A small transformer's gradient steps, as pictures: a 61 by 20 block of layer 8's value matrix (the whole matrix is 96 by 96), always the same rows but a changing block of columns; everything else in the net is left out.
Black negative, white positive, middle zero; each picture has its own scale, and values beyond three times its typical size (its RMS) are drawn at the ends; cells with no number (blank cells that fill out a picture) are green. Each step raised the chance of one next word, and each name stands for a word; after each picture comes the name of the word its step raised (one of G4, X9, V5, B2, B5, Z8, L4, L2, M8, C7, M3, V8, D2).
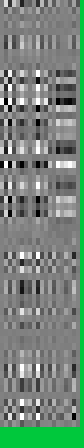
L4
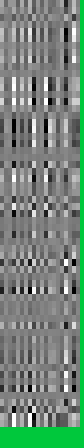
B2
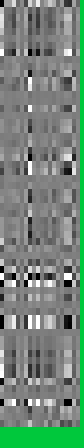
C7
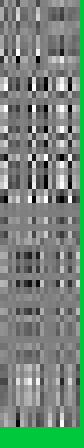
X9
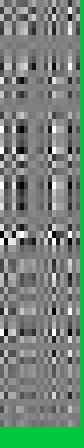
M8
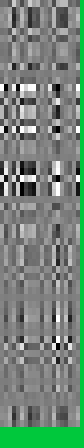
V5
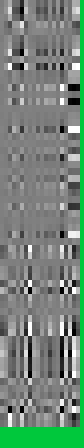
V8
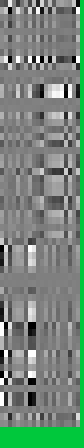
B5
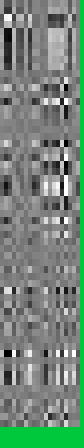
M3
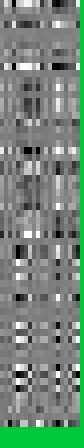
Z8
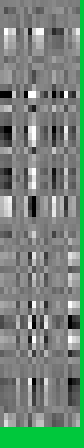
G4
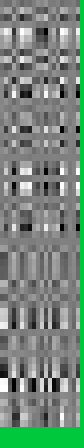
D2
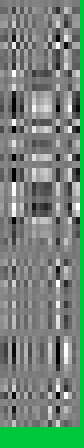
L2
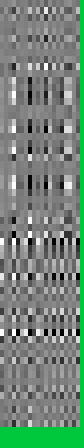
M8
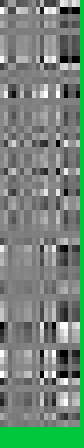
B5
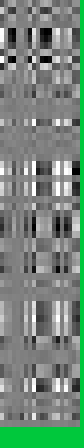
D2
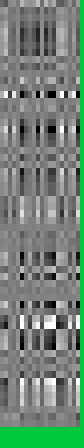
G4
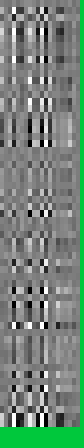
B2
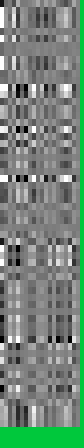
V5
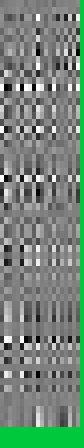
V5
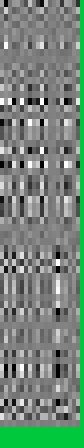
L4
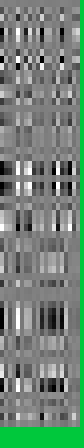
D2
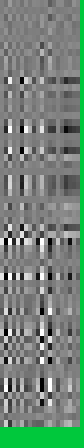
M8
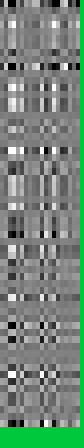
Z8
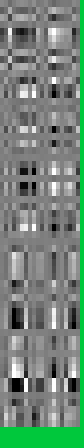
D2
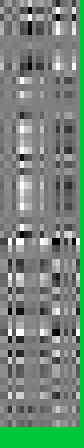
M8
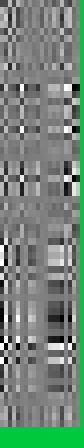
V5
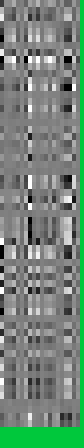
X9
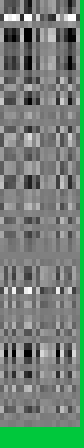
M3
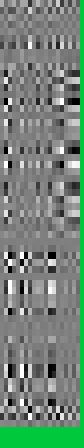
L4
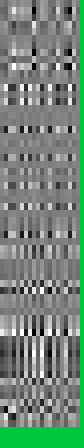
V8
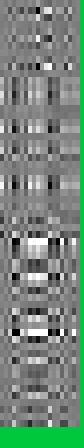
M8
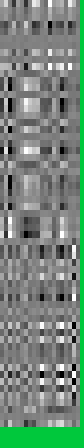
Z8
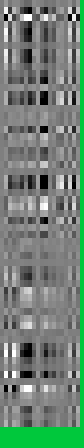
M3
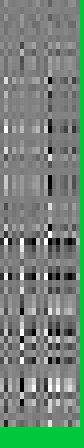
M8
